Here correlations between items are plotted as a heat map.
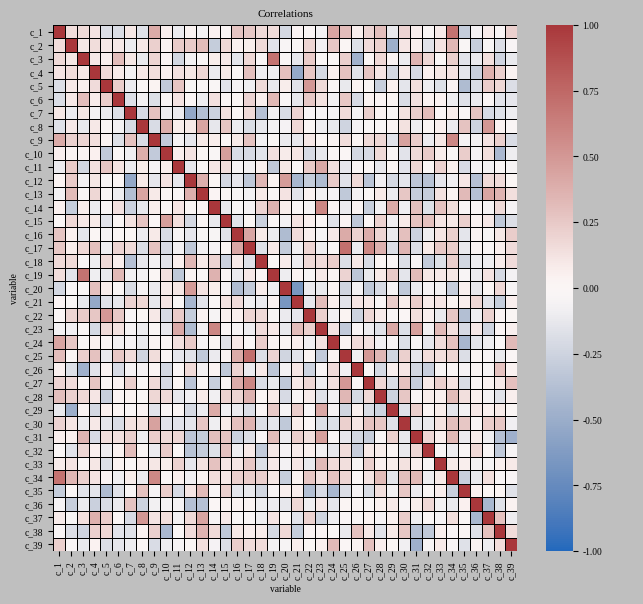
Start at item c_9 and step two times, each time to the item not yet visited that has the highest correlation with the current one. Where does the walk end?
c_1
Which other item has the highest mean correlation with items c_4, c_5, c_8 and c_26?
c_37
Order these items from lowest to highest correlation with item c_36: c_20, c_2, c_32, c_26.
c_2, c_20, c_26, c_32
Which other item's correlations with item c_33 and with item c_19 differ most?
c_3
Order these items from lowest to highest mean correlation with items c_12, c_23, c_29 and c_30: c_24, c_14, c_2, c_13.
c_2, c_24, c_13, c_14
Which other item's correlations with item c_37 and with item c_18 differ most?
c_8
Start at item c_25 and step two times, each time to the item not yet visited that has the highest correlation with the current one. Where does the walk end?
c_27
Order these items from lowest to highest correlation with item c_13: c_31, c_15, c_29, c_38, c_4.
c_31, c_29, c_15, c_4, c_38
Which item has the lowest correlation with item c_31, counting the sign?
c_39
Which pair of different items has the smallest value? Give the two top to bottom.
c_20, c_21
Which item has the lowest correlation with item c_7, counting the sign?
c_12
